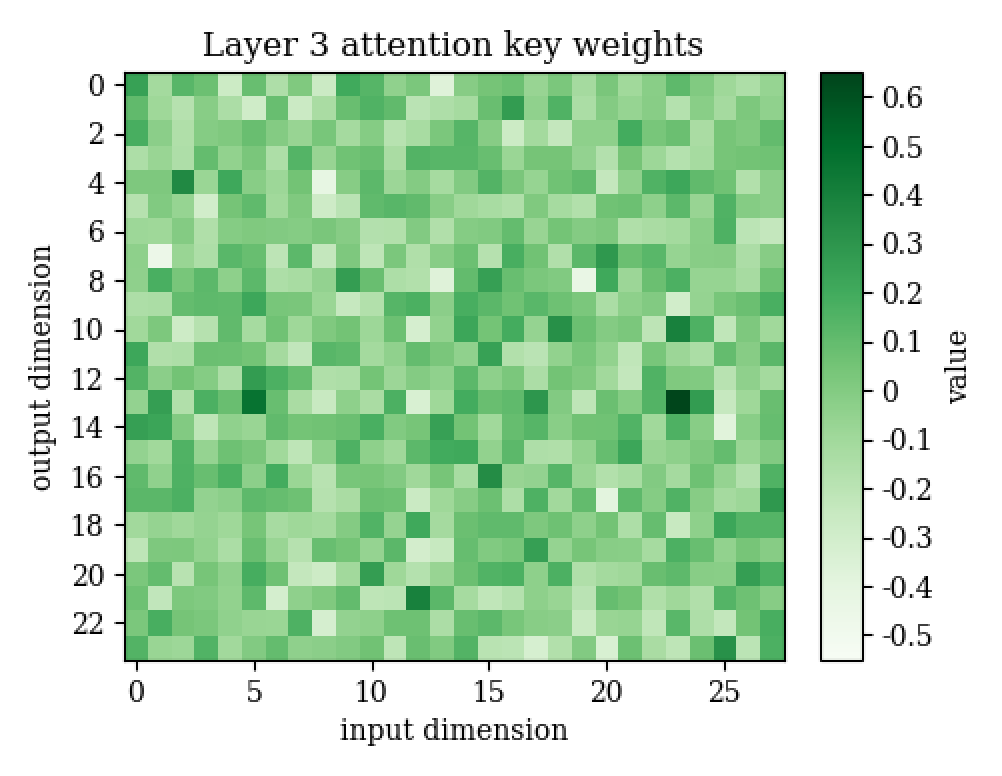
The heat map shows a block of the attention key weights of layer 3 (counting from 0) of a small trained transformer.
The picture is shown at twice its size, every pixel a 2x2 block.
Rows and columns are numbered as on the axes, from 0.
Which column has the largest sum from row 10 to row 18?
23
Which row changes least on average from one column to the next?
6
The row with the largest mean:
13
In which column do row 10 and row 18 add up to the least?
2
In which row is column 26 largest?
20
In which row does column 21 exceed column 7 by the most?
15
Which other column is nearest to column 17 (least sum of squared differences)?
11
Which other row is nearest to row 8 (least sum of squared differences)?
0
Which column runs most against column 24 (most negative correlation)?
12
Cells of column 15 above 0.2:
3
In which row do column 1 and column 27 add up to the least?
7
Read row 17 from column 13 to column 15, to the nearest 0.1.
-0.1 0 0.1
